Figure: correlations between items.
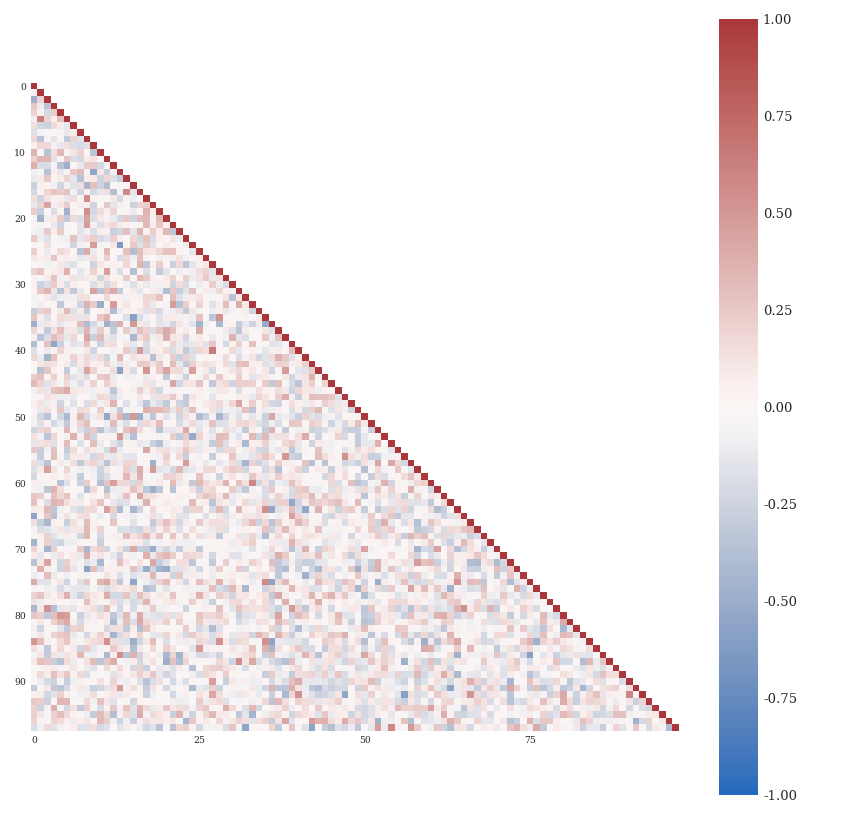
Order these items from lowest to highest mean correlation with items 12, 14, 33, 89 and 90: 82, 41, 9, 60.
82, 41, 9, 60
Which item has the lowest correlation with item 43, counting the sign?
13
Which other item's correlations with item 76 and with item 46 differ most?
63
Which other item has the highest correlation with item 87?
31
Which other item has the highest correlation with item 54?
97
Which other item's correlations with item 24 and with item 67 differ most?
53
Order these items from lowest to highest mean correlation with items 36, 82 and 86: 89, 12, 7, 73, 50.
12, 73, 89, 7, 50
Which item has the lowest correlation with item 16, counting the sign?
50
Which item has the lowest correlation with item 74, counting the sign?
41
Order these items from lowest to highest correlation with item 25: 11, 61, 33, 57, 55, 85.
61, 55, 57, 33, 11, 85
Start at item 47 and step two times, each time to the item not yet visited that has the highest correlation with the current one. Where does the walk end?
38
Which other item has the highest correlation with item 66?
92
